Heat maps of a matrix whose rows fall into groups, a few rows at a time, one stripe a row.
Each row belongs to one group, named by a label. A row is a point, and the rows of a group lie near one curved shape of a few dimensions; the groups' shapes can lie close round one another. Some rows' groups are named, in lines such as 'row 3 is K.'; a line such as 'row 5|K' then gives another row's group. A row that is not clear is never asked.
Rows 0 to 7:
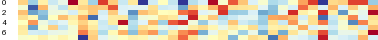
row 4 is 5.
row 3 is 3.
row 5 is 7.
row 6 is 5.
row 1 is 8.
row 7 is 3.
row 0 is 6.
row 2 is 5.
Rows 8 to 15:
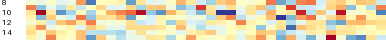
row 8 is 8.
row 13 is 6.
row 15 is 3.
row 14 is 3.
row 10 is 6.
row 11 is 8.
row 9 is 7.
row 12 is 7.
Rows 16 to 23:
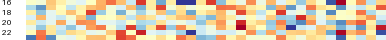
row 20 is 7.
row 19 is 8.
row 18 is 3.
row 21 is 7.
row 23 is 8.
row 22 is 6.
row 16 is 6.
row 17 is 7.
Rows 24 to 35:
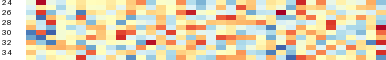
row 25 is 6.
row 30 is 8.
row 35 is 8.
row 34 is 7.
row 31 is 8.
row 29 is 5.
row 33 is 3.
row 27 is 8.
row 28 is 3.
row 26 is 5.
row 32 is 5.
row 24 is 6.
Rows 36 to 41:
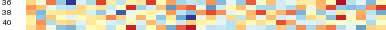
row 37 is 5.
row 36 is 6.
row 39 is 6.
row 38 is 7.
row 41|5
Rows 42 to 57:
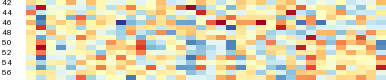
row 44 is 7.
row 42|7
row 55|8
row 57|8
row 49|7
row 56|6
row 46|7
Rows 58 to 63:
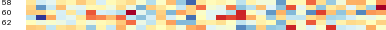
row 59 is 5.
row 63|3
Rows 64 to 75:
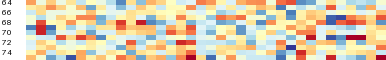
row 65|3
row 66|6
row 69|8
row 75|5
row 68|6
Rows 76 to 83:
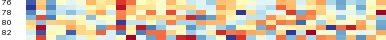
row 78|8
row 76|8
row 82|7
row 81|6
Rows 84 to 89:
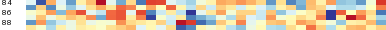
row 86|6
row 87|6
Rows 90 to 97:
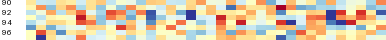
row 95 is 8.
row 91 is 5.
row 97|8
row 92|6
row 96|6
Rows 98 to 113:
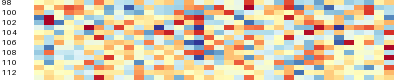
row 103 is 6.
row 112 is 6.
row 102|8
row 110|8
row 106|6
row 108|8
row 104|5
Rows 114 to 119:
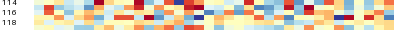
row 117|6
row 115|5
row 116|6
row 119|5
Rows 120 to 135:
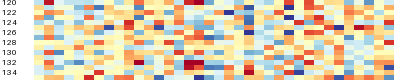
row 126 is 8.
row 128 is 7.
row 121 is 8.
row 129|3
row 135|6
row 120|5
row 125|6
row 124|8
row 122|6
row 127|8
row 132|5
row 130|8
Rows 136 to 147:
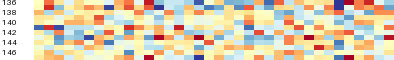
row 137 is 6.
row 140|7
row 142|6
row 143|5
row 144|3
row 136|6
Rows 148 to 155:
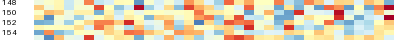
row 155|8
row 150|3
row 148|8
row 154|8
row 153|7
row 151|5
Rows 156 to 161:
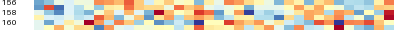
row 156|8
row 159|5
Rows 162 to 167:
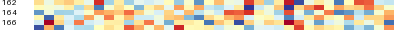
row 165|8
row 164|8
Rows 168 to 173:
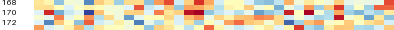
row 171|3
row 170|5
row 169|5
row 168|5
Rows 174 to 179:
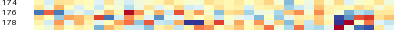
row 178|6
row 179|3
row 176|8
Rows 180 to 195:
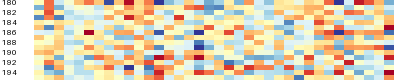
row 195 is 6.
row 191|5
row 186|6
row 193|7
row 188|6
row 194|5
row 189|6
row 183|8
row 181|8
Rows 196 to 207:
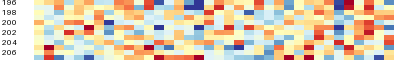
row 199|7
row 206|6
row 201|6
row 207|5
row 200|3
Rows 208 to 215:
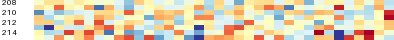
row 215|6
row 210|8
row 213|8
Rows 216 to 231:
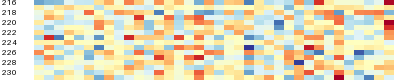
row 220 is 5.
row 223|8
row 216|8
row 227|5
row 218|6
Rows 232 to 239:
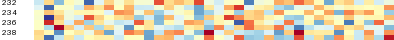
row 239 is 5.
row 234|6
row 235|8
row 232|5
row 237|3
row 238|3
